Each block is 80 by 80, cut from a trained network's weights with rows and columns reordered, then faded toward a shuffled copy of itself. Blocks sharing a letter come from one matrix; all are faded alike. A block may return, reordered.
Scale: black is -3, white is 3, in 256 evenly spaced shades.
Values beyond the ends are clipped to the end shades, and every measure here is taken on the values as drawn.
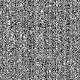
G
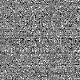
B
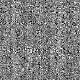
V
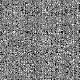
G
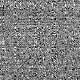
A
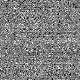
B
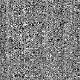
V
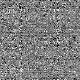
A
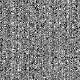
G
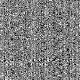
G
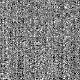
G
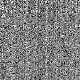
V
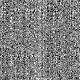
G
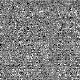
B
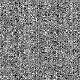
V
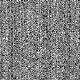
G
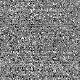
B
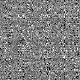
A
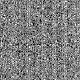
G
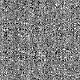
V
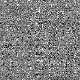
B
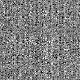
G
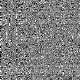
A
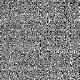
B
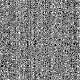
G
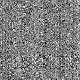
V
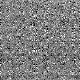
B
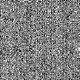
V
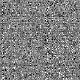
B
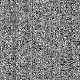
V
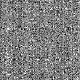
V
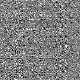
B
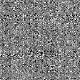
V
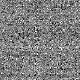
B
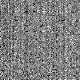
G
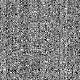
V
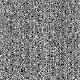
V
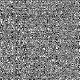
B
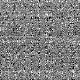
A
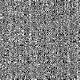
V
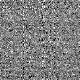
B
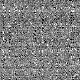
A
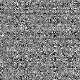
A
